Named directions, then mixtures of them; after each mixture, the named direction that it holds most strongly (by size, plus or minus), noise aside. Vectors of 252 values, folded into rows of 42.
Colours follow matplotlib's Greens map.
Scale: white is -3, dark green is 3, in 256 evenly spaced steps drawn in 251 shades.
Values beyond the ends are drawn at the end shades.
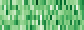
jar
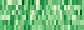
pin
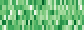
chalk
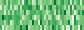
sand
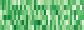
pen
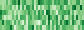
pen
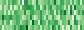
sand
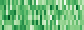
jar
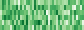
pen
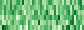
sand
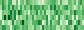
pen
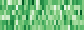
pin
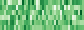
pin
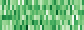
sand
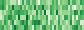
pen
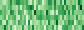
chalk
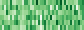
jar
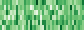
jar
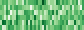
chalk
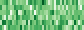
chalk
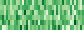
sand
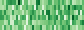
pin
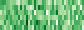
pen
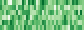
pin
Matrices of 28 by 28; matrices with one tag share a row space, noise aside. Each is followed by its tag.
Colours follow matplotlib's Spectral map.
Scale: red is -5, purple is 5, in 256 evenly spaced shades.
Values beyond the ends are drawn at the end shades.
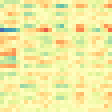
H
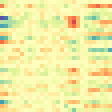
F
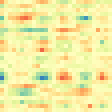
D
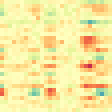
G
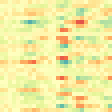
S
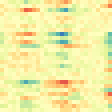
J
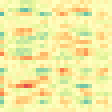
D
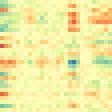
F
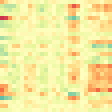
F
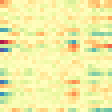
F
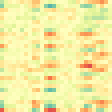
G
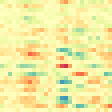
S
